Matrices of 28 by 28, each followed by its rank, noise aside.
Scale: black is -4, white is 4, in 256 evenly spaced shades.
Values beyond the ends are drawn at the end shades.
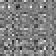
four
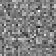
eight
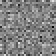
six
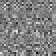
four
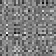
three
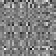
three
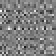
three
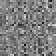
six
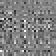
three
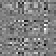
four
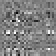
three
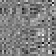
four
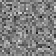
eight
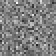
eight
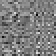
four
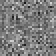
eight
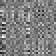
three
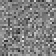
eight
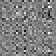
four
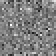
eight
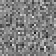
eight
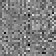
six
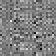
three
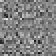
four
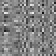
three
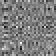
three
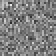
eight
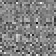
six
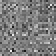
four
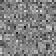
eight
